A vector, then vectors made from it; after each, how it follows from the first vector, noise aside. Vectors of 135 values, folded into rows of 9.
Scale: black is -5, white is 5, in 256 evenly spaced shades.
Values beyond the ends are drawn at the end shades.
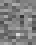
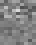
reversed, partly zeroed.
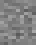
negated, shrunk.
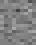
reversed, negated, shrunk.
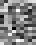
reversed, scaled up.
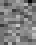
wrapped around, negated.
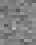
reversed, negated, shrunk.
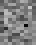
wrapped around, negated.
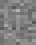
reversed, shrunk.
